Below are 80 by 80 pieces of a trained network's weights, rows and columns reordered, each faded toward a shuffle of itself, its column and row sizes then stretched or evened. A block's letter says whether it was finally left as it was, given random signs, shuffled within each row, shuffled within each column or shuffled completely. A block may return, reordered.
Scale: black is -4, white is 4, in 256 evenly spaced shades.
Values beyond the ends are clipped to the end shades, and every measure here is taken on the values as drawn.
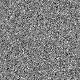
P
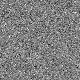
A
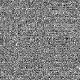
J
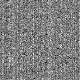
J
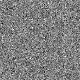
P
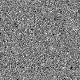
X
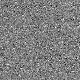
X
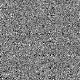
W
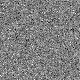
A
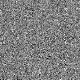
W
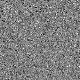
X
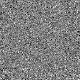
W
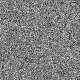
A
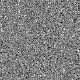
P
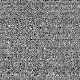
J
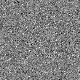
X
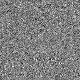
X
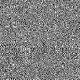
J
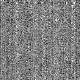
J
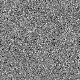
X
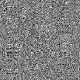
J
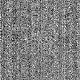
J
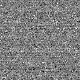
X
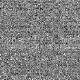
J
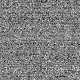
X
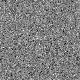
A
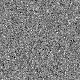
A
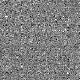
J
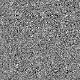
W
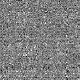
J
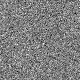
A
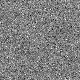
A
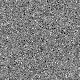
A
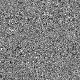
X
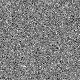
A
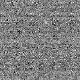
J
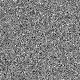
A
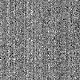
J
